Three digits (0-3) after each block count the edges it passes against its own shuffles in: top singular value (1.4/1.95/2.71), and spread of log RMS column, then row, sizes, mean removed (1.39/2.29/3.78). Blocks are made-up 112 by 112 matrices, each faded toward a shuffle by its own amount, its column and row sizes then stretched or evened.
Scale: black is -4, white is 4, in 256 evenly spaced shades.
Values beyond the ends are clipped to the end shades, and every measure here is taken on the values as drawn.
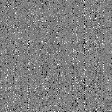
2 2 1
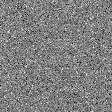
1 0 0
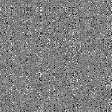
2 2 1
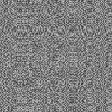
3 1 1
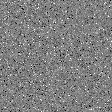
0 0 0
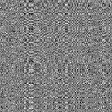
3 2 2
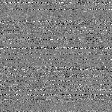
0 0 3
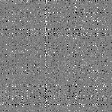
2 2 2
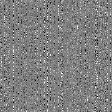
1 3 0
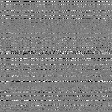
3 0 3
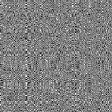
3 2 1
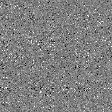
1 1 1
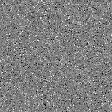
2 0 0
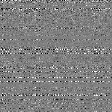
2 1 3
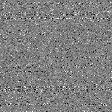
2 0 2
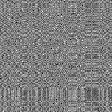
3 0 0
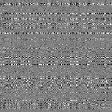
3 1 3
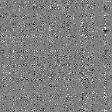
1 2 2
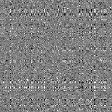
3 2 2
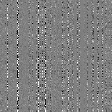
3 3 1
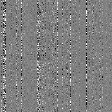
2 3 0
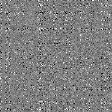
1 2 2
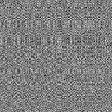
3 1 2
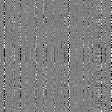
3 3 1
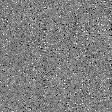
1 1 0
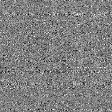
1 0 2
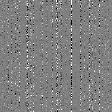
2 3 0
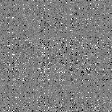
1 2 2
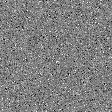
0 0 0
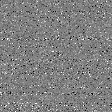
0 0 2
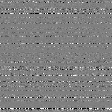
3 0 3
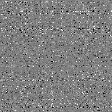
1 1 2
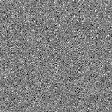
2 1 0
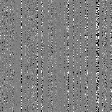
2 3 0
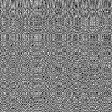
3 1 1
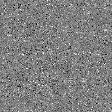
0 1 1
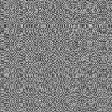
3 1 2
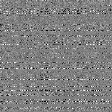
2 1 3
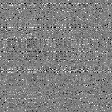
3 0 2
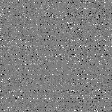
0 1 2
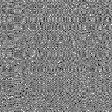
3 0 1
